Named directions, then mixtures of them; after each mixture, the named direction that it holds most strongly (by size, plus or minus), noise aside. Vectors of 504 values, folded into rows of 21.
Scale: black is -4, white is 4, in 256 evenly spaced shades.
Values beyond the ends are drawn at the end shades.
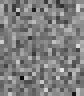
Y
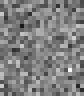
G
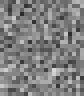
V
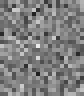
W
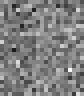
G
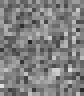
V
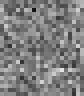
V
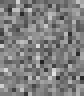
V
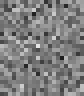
W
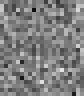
Y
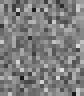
Y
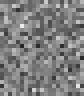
G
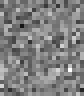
G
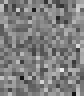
Y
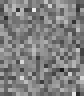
Y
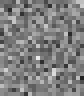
V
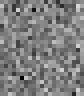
Y
